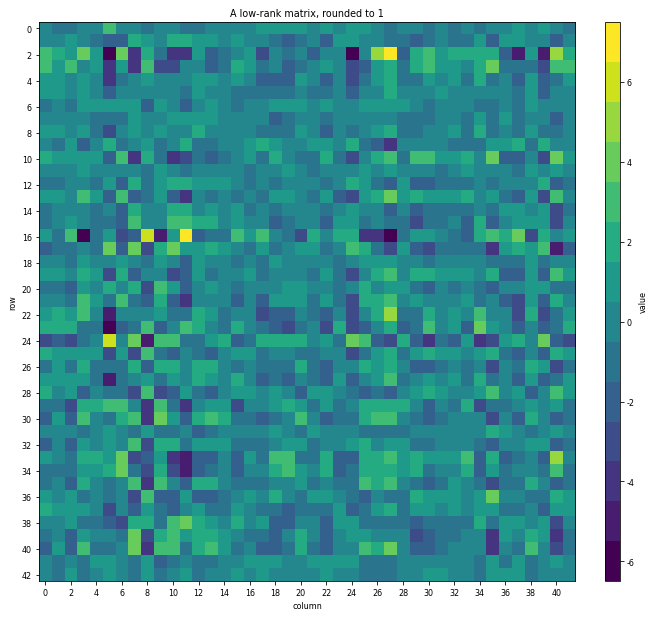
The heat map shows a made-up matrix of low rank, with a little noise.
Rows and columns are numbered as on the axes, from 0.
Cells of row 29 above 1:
11
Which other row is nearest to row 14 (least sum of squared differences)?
12
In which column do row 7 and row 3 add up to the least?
5
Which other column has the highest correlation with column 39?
24
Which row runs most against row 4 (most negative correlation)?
0
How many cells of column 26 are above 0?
21
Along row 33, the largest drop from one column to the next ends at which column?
7
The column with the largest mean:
27
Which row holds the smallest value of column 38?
16
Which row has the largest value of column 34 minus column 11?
2
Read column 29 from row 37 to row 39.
1 -2 -3
